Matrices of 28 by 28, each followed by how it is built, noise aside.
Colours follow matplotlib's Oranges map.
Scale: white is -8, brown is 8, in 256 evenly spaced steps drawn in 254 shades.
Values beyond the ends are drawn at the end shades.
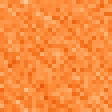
Toeplitz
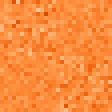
block diagonal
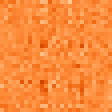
low rank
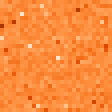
sparse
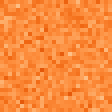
noise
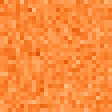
noise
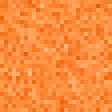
noise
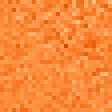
upper triangular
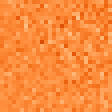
upper triangular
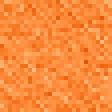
Toeplitz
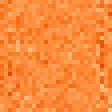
uneven columns
